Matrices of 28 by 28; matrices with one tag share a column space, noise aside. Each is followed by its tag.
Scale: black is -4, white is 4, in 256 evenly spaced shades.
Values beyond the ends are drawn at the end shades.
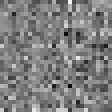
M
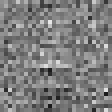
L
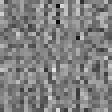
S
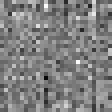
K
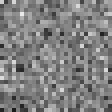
M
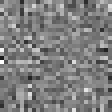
K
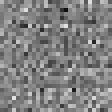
L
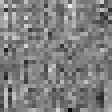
S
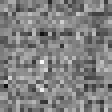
M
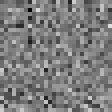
L
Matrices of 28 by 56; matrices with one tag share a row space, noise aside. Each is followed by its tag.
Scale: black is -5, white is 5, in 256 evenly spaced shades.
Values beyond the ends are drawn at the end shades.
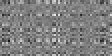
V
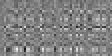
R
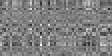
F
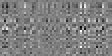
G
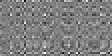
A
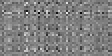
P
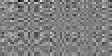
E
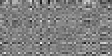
F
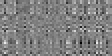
G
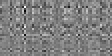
A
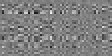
E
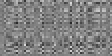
R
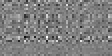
P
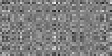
V
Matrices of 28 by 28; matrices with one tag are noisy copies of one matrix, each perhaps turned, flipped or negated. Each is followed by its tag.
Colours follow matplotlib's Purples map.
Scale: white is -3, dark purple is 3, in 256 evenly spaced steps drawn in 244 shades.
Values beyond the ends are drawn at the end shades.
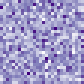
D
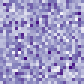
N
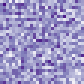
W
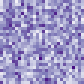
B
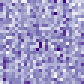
W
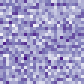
N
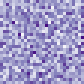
D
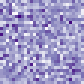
N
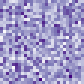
N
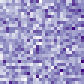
W
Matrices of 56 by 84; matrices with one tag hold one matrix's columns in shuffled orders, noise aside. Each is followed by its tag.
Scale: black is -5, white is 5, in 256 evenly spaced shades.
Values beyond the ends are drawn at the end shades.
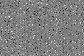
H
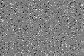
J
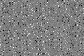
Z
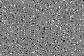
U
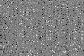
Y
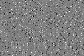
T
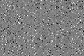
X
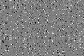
X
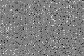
U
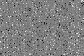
Z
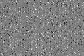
Z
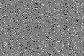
J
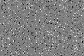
X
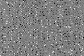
Y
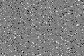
H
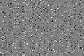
J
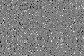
X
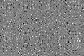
X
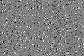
X
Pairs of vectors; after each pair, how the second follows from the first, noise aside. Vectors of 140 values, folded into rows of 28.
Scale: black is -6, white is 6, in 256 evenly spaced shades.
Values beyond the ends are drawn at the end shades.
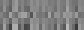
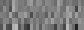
copied.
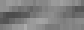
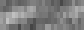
negated.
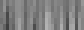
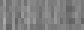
wrapped around, negated, shrunk.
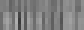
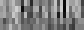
reversed, scaled up.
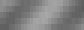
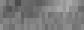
wrapped around, partly zeroed.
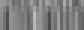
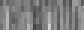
negated.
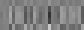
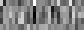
reversed, scaled up.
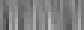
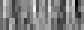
reversed, scaled up.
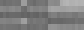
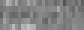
wrapped around, partly zeroed.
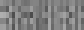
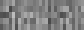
negated.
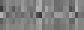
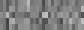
reversed, negated.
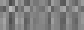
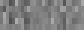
partly zeroed.
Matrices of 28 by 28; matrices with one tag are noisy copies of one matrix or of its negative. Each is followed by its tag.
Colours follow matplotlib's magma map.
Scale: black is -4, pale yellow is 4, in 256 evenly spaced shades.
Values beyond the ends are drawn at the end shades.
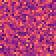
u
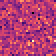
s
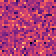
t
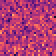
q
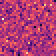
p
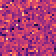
q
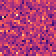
u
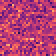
s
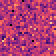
u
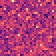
t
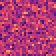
s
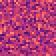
u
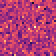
p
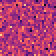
p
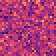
p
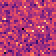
p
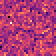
t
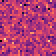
s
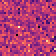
u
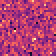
q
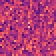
p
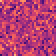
p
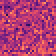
t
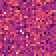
u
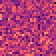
u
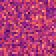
s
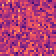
q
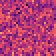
p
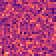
s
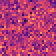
q
